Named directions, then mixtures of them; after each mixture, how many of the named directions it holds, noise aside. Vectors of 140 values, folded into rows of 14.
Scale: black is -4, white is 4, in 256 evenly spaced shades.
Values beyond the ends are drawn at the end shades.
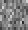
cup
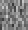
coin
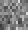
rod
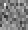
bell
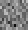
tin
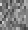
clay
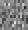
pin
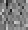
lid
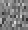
one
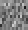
one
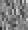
four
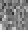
three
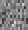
one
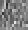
three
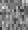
three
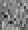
four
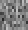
three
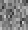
one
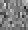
three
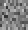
one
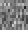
one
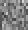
three
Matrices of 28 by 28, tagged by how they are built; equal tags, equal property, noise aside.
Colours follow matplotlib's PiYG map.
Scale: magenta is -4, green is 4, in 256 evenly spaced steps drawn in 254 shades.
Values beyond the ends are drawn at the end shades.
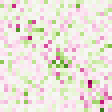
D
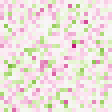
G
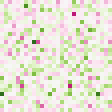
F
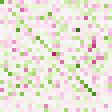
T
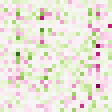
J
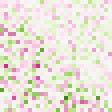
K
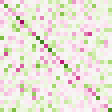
T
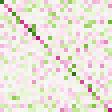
T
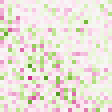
K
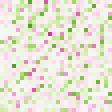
G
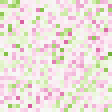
G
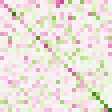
T
